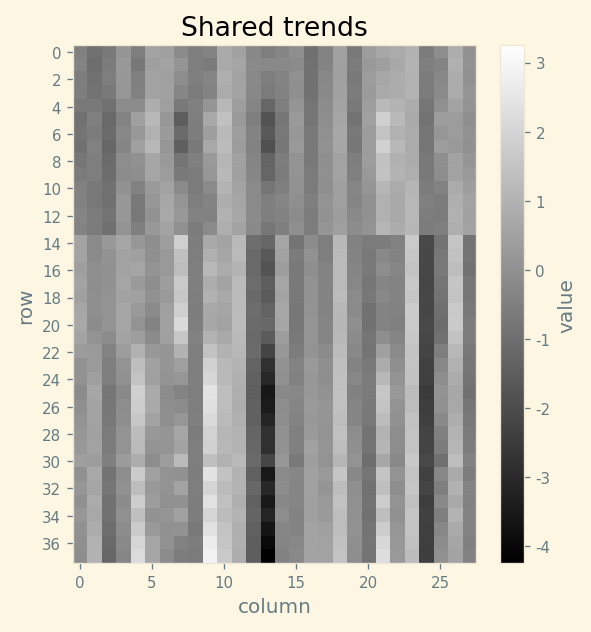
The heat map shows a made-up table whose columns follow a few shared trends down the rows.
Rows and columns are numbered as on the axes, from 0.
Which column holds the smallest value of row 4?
13
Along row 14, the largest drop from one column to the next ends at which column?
24
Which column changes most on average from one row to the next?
7
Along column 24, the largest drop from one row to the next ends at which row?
14
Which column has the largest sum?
23
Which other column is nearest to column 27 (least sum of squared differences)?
15
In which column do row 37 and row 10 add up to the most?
21
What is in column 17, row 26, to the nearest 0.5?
0
